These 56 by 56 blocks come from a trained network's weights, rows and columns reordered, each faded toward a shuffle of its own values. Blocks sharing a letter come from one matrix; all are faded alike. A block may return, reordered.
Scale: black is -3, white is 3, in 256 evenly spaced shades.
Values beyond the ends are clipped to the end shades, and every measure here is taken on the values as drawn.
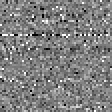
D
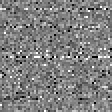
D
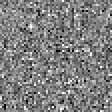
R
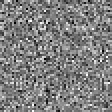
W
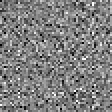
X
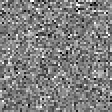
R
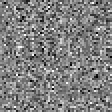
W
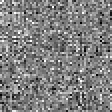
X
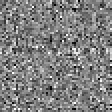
X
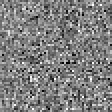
R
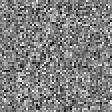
W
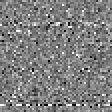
D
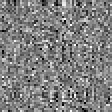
X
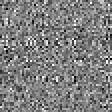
X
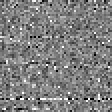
D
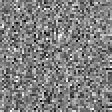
W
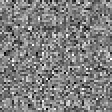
W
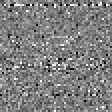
D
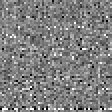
D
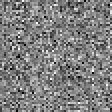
W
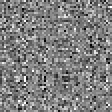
X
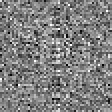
X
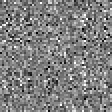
X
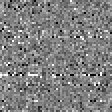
D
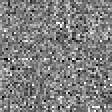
D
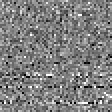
D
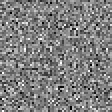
W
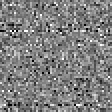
D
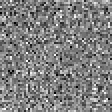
W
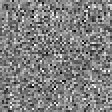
W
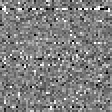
D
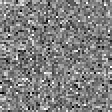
R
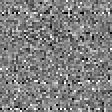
D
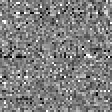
D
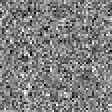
W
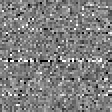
D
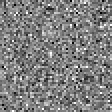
R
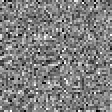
W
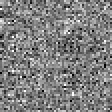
W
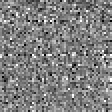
D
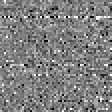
D
